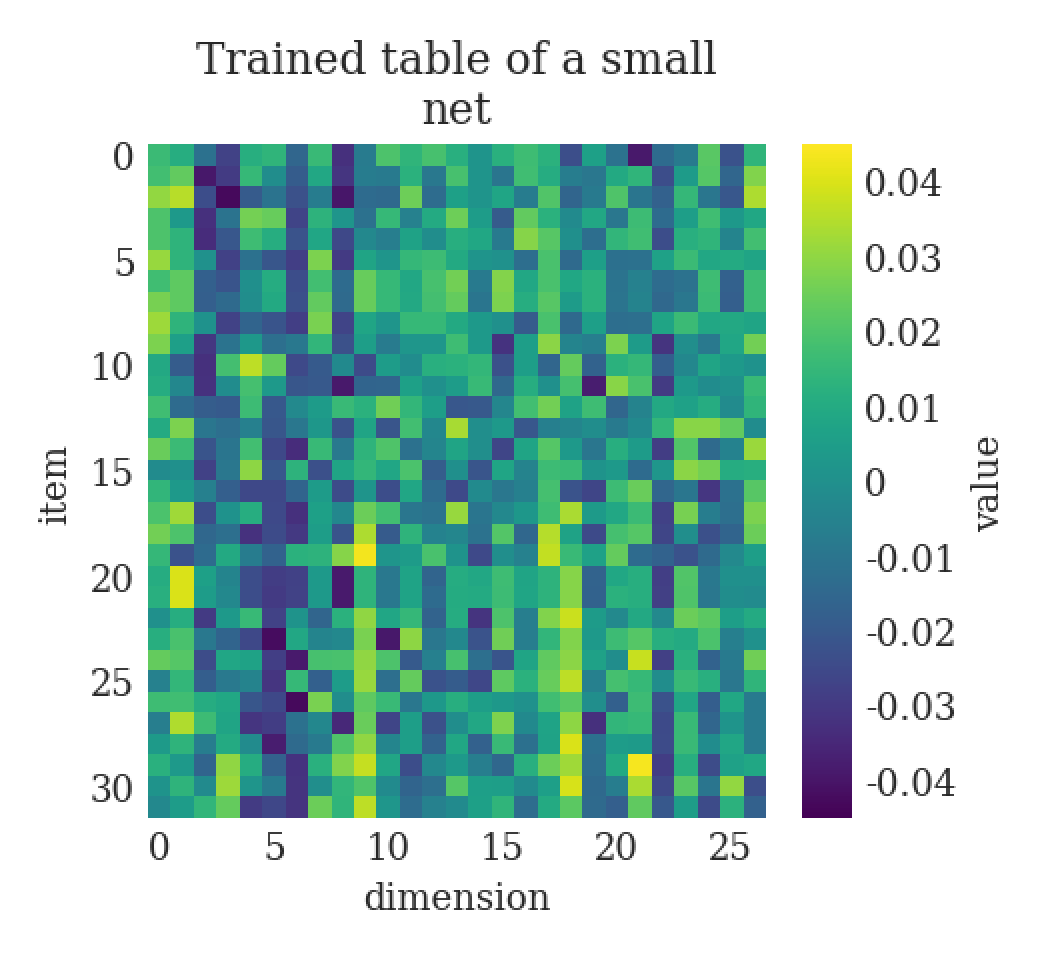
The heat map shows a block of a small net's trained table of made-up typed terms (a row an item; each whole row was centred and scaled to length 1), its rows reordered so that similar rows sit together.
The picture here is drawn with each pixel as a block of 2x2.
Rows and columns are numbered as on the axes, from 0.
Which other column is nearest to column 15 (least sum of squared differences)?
11
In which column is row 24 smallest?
6
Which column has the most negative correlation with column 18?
0
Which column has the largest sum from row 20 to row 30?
18
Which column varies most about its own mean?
8
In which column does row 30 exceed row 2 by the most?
3
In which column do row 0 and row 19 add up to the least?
21
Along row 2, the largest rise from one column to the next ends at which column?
26
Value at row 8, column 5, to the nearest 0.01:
-0.02
